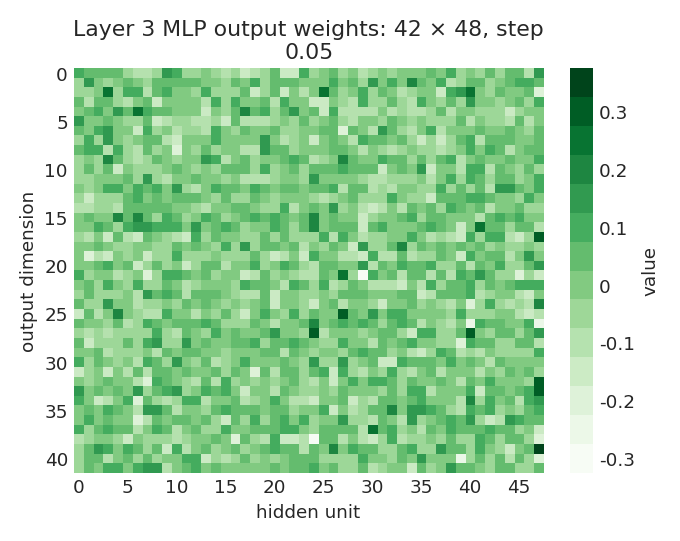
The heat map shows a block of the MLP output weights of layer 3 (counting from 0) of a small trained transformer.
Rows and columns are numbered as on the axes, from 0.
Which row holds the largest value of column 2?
39
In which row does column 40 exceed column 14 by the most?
2
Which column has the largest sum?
40
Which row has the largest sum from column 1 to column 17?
16
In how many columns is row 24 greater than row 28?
11
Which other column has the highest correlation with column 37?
10
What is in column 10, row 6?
-0.1
